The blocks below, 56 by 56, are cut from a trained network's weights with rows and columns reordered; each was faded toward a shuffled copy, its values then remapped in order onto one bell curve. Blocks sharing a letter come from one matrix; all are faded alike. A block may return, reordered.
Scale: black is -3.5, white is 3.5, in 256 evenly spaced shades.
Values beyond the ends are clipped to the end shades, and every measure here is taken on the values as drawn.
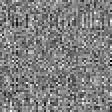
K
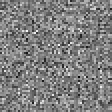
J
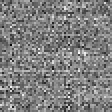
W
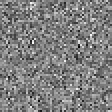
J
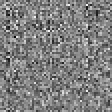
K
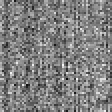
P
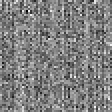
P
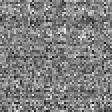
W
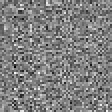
K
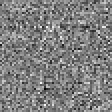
J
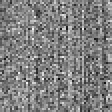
P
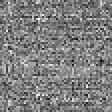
W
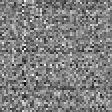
W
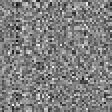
K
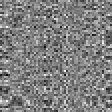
K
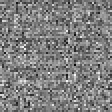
W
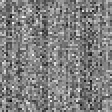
P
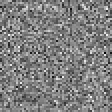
J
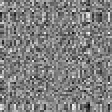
K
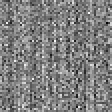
P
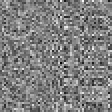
K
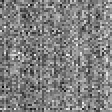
P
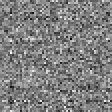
J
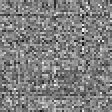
W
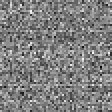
W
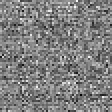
W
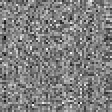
K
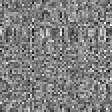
K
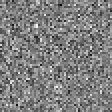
J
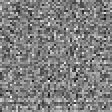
W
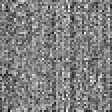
P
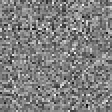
J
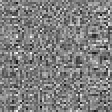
K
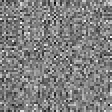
K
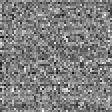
W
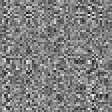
K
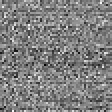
W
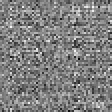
W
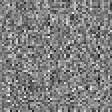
K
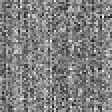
P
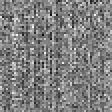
P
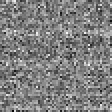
W
